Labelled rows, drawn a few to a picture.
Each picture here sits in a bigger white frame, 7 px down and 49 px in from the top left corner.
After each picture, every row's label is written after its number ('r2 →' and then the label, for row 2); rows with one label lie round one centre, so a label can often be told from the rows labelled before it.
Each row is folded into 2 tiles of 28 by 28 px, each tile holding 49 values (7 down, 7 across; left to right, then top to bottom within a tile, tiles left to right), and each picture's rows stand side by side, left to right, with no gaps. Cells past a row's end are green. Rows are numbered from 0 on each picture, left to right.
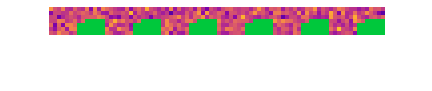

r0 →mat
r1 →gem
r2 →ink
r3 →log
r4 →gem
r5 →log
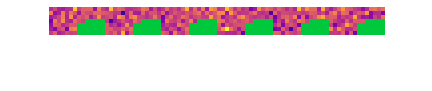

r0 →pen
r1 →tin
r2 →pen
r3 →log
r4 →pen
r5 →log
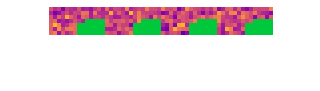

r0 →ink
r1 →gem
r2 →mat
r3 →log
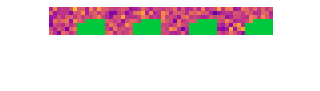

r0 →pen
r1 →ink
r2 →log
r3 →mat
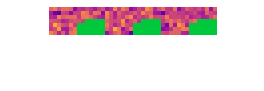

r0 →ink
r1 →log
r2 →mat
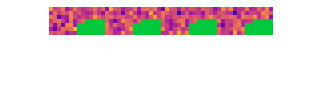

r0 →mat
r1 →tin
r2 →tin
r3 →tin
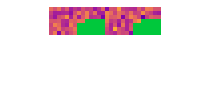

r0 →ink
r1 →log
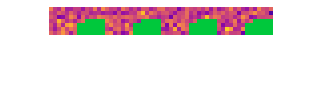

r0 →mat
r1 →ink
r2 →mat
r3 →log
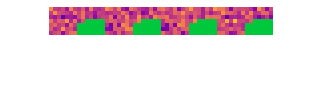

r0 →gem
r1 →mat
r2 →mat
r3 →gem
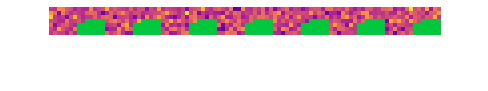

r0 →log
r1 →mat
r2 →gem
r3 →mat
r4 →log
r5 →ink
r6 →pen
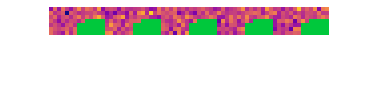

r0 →tin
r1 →ink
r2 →tin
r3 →pen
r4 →pen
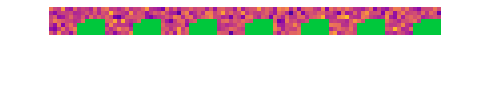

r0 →mat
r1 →gem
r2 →tin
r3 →gem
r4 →tin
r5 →ink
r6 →log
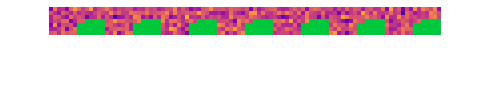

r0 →pen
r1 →gem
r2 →log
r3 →ink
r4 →gem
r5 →ink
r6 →tin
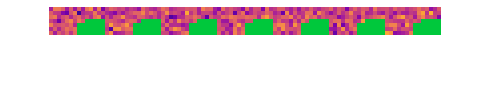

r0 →tin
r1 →ink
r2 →gem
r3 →tin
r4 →ink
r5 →mat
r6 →ink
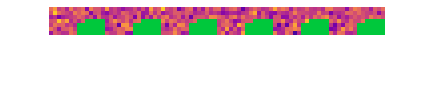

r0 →gem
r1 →mat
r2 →mat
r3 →ink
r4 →mat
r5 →mat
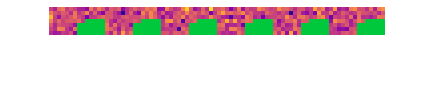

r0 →log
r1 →tin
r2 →pen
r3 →gem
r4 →tin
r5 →pen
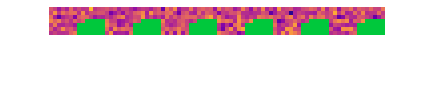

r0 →gem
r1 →ink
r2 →tin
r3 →mat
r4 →tin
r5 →gem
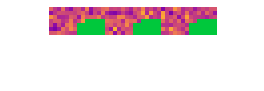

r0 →mat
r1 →ink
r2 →log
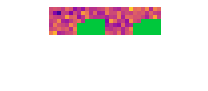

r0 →ink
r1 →pen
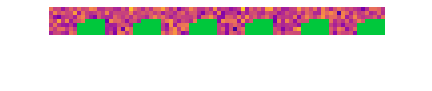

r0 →gem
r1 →pen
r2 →mat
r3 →pen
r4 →pen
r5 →log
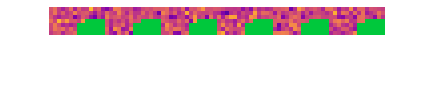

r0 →gem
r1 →log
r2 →gem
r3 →ink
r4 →mat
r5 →gem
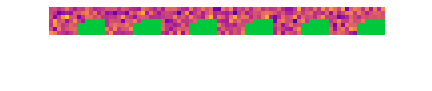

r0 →ink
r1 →ink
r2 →tin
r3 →tin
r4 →pen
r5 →mat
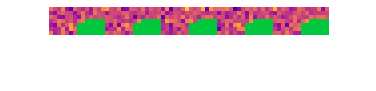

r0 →mat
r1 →mat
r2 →pen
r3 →mat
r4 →mat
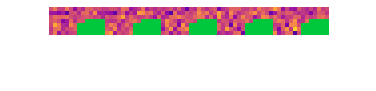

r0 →ink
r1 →ink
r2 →ink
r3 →log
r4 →mat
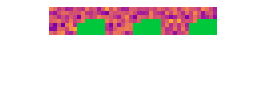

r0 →mat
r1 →mat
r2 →gem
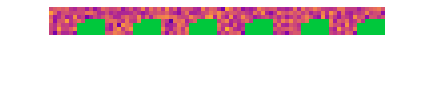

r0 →log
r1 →mat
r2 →tin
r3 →log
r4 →gem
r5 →log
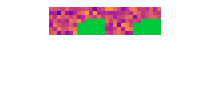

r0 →ink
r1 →mat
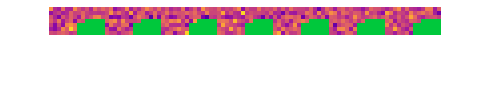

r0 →mat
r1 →gem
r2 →gem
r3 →gem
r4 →ink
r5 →log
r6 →log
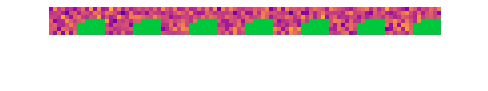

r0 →tin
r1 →tin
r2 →mat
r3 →tin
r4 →tin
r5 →mat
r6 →mat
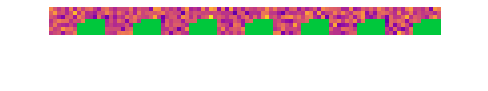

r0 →gem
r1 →pen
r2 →pen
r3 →tin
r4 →ink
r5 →gem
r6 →pen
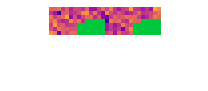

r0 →ink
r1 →pen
